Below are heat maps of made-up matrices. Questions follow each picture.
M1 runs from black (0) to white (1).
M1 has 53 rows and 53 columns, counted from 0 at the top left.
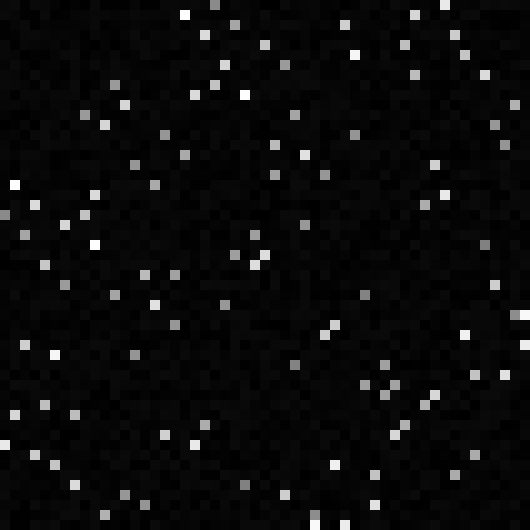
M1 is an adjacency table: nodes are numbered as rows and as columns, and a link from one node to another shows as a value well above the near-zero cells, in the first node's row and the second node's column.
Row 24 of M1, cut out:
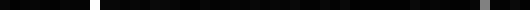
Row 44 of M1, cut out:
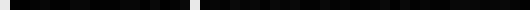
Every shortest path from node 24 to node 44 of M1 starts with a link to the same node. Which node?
node 9
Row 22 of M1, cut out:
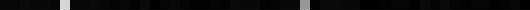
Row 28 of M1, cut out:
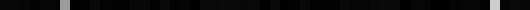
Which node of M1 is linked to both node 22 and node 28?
node 6
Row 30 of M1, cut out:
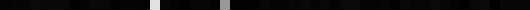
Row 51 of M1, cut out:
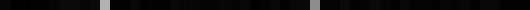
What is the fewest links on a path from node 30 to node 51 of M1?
7
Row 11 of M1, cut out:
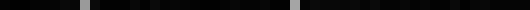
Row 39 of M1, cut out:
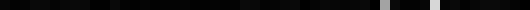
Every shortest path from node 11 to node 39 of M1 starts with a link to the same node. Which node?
node 29
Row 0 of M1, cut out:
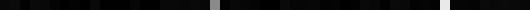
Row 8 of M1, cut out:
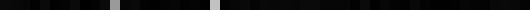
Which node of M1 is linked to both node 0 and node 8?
node 21
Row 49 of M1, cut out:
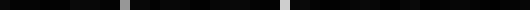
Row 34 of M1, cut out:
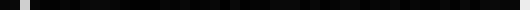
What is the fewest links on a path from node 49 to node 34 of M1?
6
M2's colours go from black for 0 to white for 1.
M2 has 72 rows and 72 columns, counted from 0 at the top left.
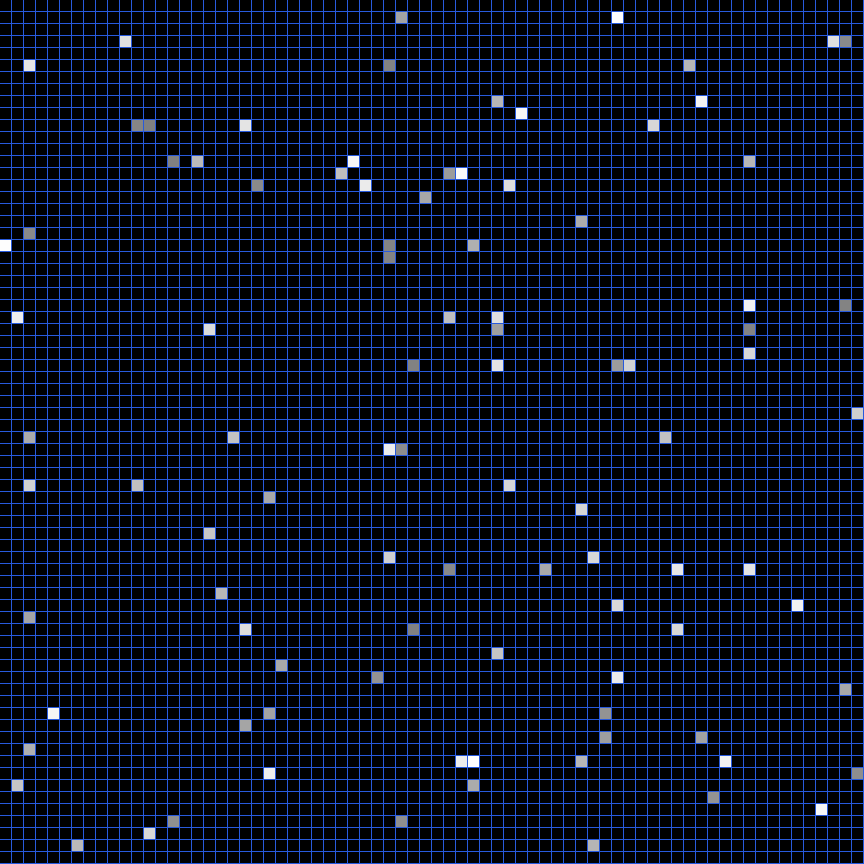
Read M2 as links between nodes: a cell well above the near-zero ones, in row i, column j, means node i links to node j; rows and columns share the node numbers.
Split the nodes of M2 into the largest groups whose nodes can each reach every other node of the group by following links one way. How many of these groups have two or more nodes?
1
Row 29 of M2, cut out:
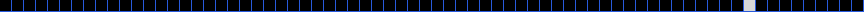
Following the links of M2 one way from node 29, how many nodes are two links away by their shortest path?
1
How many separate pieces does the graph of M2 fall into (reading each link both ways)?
5
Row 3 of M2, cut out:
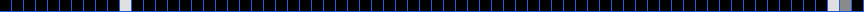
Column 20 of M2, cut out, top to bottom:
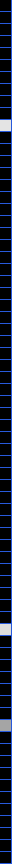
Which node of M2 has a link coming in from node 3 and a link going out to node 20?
node 10
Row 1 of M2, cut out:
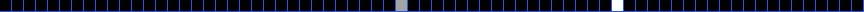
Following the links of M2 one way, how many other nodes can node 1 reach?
3
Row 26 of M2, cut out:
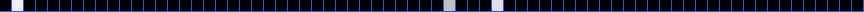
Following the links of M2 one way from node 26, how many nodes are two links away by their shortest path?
4
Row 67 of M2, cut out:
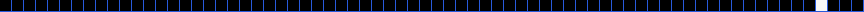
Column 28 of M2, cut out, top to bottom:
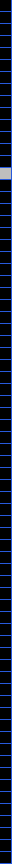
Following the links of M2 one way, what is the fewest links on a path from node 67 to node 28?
3
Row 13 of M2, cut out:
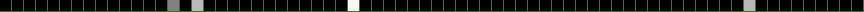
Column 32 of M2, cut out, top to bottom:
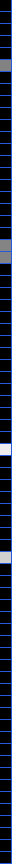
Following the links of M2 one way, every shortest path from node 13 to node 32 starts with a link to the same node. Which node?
node 14
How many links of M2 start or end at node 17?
2
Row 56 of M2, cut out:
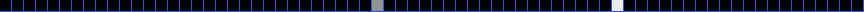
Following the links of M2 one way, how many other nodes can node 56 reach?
3
